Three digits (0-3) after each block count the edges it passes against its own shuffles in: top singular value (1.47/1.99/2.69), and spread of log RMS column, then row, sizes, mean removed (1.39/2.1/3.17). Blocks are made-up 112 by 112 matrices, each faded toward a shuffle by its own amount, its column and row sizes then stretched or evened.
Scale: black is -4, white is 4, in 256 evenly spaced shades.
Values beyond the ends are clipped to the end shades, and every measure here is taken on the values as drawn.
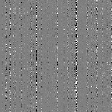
3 3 1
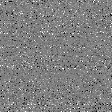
1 0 2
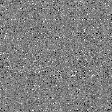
0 1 2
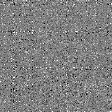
0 2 2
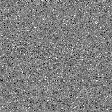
1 0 1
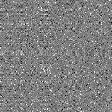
2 1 0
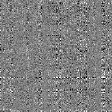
2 3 2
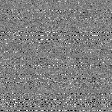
2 0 3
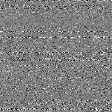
1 0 3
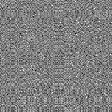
3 0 1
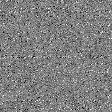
0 0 2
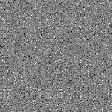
2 1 0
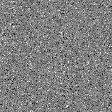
0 1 0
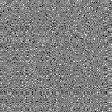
3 1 1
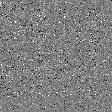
0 1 1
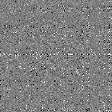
2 2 2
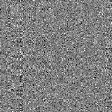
2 2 0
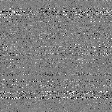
0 1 3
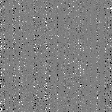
1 3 1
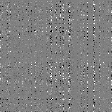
1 3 2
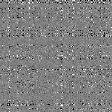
2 2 3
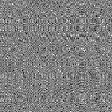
3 1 1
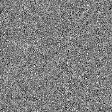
0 2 0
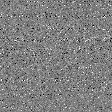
0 0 2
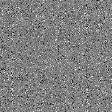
0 2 1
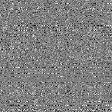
2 1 3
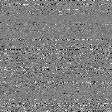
1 0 3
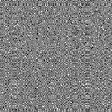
3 1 1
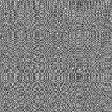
3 2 1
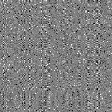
3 2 0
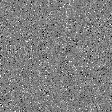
1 1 0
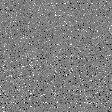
0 0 2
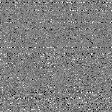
0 1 3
